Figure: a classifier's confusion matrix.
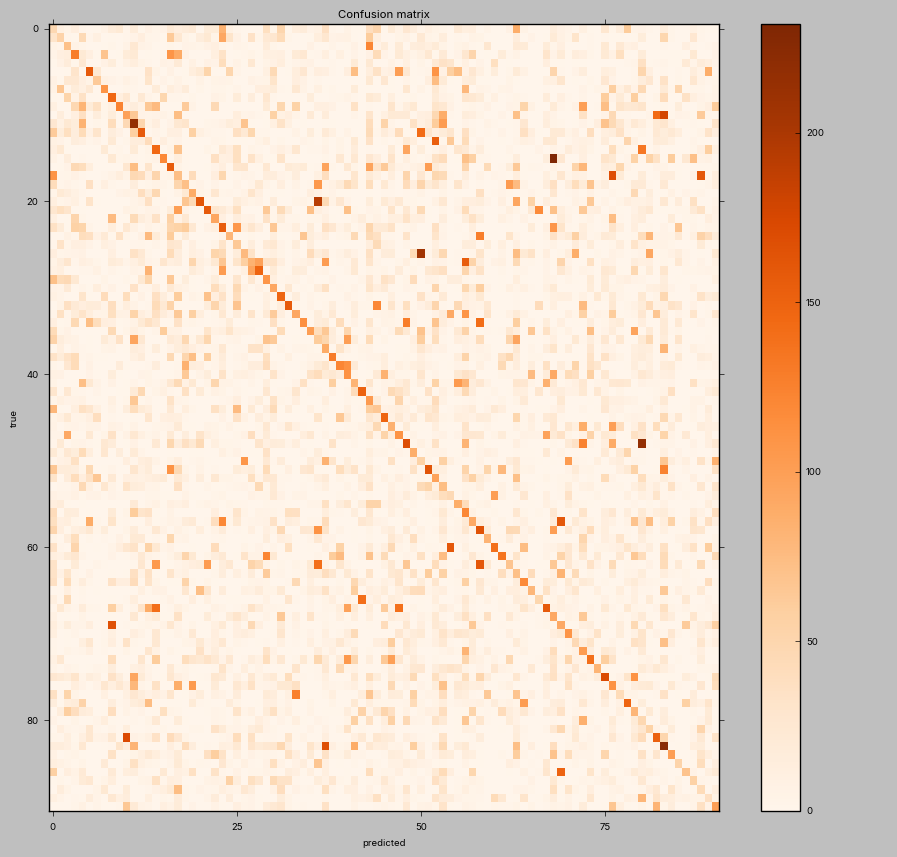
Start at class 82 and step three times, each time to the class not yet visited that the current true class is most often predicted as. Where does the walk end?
37
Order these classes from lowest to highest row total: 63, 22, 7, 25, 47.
25, 7, 22, 63, 47
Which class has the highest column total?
56
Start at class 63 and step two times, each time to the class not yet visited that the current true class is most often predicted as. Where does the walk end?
8
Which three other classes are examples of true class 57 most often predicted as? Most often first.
69, 23, 5
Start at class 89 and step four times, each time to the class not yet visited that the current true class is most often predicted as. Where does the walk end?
11
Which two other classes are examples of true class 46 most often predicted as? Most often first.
76, 72
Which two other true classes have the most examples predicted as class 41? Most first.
83, 5
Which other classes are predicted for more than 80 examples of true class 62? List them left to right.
14, 21, 36, 58
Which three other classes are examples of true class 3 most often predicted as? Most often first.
16, 17, 7
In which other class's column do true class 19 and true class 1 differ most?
23
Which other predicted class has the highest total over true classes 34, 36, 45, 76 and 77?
63
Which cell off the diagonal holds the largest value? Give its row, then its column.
15, 68
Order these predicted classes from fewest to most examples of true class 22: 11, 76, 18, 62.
62, 18, 11, 76
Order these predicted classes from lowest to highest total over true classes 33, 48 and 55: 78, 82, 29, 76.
78, 29, 82, 76
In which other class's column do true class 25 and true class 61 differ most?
29
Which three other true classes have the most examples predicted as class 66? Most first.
21, 32, 42
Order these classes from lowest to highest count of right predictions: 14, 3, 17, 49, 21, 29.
17, 49, 29, 3, 14, 21
